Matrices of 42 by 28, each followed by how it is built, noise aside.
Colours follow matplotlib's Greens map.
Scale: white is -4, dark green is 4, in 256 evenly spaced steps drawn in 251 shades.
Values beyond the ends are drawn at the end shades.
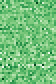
uneven rows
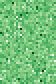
sparse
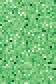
sparse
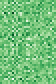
low rank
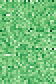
uneven rows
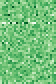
uneven rows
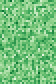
repeating columns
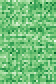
blocks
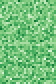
repeating columns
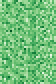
repeating rows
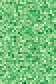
repeating rows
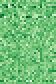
uneven rows
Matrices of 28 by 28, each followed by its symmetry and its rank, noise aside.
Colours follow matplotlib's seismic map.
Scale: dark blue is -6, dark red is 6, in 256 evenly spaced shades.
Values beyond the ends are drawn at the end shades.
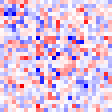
symmetric, rank six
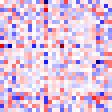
no symmetry, rank five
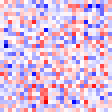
no symmetry, rank six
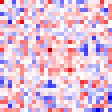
symmetric, rank five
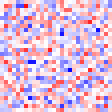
symmetric, rank seven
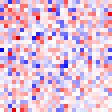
symmetric, rank seven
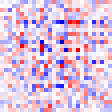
no symmetry, rank five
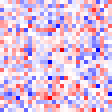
antisymmetric, rank six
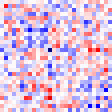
symmetric, rank five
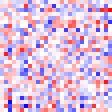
antisymmetric, rank six
